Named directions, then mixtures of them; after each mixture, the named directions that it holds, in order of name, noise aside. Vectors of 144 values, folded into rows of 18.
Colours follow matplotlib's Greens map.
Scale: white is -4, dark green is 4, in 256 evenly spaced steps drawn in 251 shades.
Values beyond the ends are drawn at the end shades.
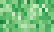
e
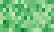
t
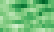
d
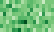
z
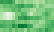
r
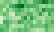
d, t.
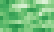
d.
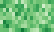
t.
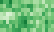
r, z.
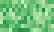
t, z.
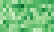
d, t.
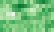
d, e, r.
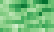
d.
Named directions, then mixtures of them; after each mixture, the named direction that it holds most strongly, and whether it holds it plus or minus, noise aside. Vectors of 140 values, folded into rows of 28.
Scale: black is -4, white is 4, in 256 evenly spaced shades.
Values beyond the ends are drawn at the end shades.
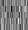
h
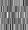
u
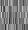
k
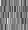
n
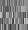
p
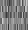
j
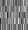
u, minus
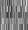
j, plus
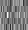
u, plus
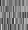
p, plus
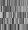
p, plus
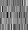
u, minus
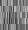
k, plus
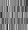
j, minus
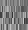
p, minus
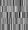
u, minus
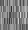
k, plus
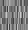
j, minus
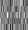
u, plus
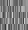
p, plus
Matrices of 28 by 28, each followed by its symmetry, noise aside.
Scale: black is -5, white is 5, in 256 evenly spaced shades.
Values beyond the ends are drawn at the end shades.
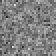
no symmetry.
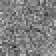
symmetric.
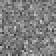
no symmetry.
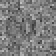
mirrored top to bottom.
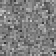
antisymmetric.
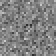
symmetric.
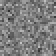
mirrored top to bottom.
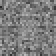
mirrored left to right.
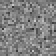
no symmetry.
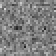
mirrored top to bottom.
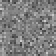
antisymmetric.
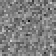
antisymmetric.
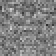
mirrored left to right.
